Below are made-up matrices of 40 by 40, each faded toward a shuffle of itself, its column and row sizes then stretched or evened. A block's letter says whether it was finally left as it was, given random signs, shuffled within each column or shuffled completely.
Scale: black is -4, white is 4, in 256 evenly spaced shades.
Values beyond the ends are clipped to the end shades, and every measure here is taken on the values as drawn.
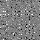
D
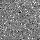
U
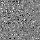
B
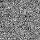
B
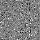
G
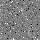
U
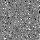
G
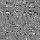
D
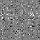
D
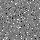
U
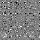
D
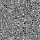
G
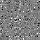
D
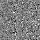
G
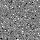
U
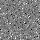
U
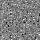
U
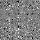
B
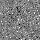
U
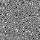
D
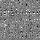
D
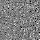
G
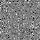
G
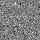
U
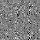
D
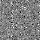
G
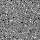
U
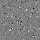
U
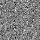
G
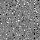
G
